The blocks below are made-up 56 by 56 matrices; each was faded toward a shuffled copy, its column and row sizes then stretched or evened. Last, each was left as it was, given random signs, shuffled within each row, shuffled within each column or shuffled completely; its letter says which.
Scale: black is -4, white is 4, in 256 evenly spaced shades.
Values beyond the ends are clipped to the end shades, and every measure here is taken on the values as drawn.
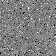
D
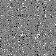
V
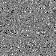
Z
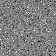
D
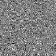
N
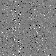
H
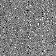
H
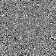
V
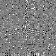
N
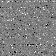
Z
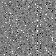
H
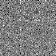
V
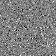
Z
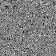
D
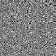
N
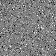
D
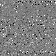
Z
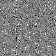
H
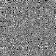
N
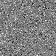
D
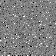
Z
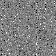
H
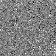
H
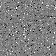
D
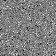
D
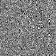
H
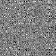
N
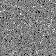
D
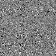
V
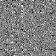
N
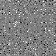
N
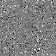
V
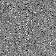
H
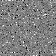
Z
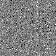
H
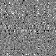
N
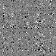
V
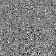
V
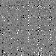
N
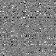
N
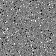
D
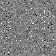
H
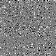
V
